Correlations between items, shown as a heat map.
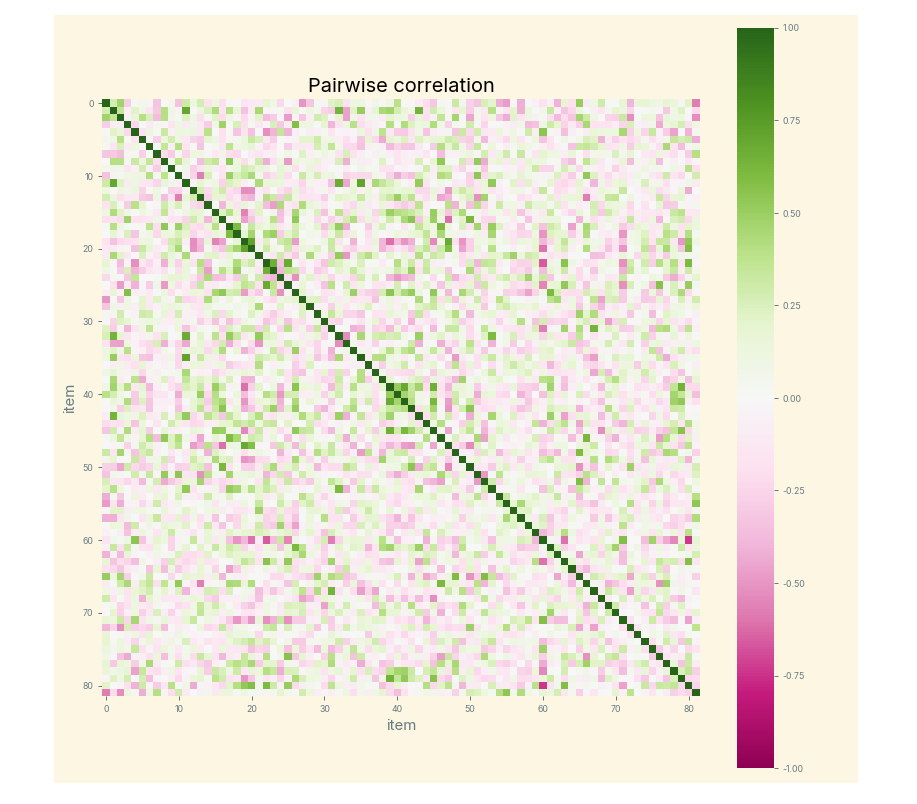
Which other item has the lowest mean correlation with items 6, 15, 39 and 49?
19
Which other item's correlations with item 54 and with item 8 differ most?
2
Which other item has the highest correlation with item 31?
67
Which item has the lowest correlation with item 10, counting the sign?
13
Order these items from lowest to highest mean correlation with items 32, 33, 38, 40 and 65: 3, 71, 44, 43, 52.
44, 3, 71, 43, 52
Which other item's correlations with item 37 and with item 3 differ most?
26
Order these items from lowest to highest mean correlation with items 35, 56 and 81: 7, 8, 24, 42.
42, 8, 7, 24
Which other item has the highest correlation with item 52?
65
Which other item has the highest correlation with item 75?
60
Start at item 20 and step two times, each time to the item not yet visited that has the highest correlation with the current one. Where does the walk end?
47
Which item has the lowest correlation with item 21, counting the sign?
33
